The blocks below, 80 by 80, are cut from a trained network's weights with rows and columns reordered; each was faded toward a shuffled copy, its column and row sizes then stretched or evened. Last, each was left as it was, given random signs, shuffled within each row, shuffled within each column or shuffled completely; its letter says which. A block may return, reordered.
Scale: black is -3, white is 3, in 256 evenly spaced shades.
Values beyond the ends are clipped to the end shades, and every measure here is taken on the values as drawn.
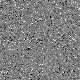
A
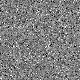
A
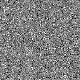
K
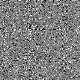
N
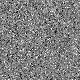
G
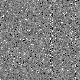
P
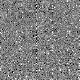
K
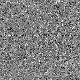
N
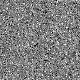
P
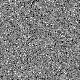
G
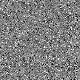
N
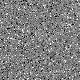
G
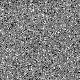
G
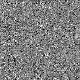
N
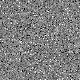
A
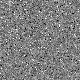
G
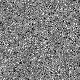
G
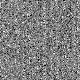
P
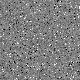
P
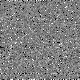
A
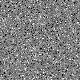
G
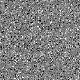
K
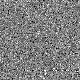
A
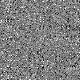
K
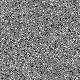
G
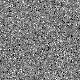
N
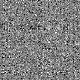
K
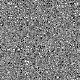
K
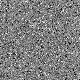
G
